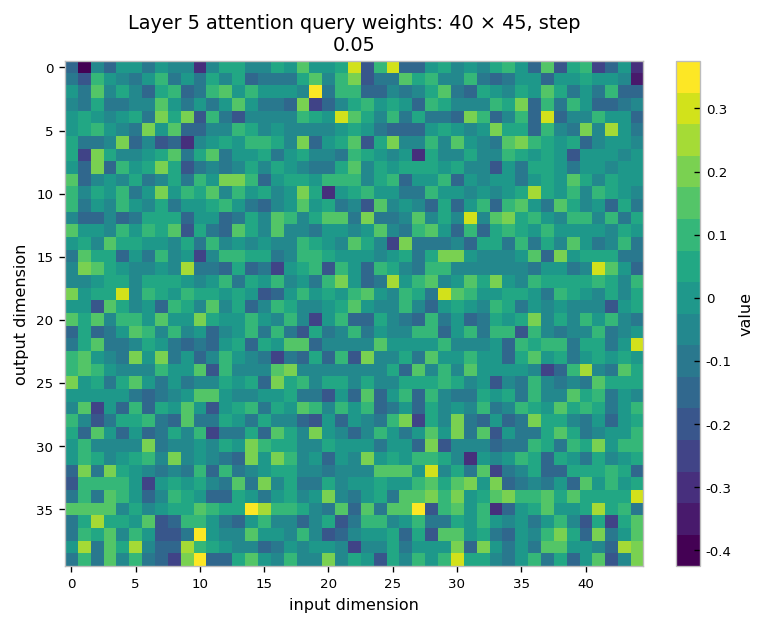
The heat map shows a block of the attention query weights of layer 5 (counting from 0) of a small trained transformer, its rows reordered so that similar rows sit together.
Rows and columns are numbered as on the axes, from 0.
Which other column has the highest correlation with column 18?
35
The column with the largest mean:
28
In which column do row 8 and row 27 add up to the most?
7
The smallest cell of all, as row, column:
0, 1
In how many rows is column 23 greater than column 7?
18
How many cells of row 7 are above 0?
16
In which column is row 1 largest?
22
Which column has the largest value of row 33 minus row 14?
31
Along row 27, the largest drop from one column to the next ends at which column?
2
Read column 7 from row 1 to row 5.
0.1 0.05 0.15 0.2 0
